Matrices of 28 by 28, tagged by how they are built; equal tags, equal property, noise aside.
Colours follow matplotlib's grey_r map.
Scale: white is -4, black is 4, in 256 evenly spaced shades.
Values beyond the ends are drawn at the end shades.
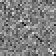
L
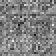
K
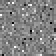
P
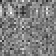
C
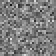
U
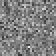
U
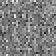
K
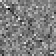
L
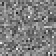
U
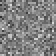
K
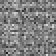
K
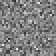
U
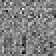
C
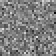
U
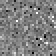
P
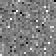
P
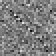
L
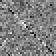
L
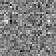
C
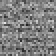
K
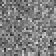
K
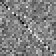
L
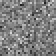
U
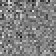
C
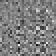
C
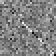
L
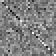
L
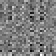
C
